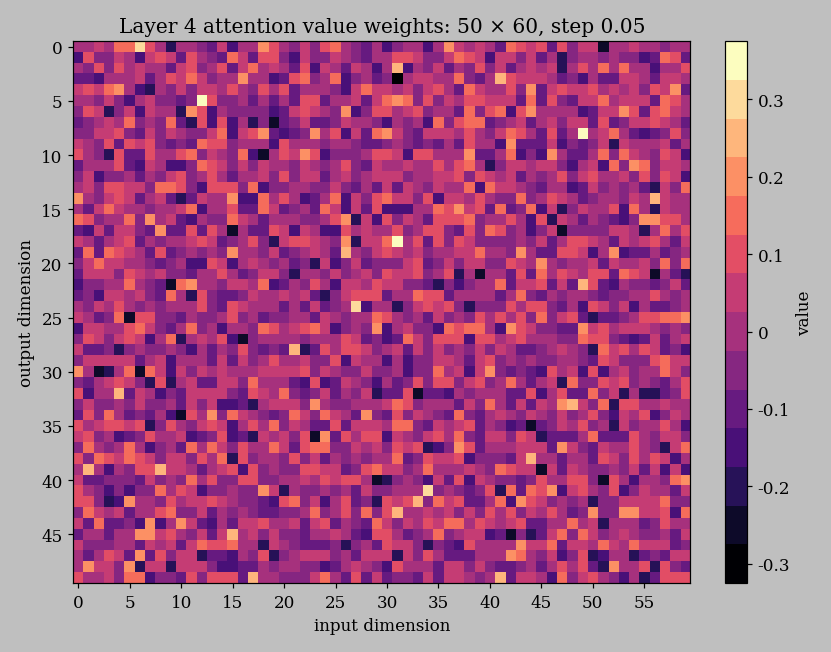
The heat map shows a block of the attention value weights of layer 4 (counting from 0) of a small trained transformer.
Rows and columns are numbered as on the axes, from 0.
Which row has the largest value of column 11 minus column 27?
6
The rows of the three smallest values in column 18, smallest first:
10, 46, 13
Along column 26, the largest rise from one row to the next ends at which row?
16
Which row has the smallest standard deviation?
12
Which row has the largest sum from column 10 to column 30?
37
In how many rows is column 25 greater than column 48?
21
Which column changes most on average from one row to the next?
15
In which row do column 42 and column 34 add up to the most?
41
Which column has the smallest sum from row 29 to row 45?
45
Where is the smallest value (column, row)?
31, 3
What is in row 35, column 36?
0
